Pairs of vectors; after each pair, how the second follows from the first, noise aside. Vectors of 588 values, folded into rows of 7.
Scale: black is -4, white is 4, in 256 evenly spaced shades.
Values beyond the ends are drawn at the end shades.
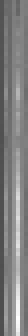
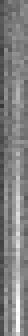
copied.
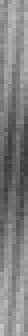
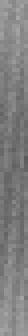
wrapped around, negated, shrunk.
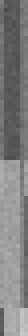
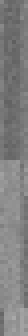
shrunk.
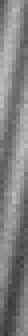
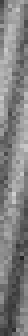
copied.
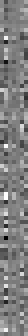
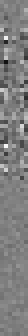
partly zeroed.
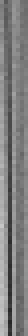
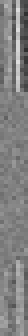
reversed, negated, partly zeroed.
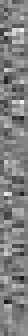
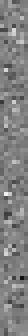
partly zeroed.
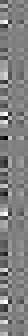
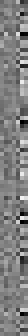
reversed, negated.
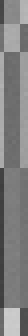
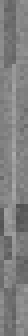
wrapped around, negated, shrunk.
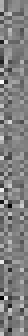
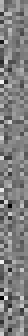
copied.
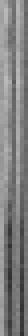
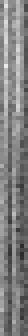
reversed, negated.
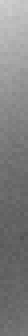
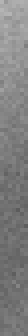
shrunk.
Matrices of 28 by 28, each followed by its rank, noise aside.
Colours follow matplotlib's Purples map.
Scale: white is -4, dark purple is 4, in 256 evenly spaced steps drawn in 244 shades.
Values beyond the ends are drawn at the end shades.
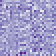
six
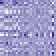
three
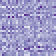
three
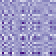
two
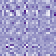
two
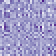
four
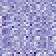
three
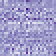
four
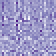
four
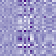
two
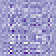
three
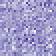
six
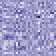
four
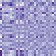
two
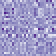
three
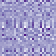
two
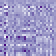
three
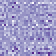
four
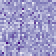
six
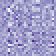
four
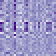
two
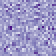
six
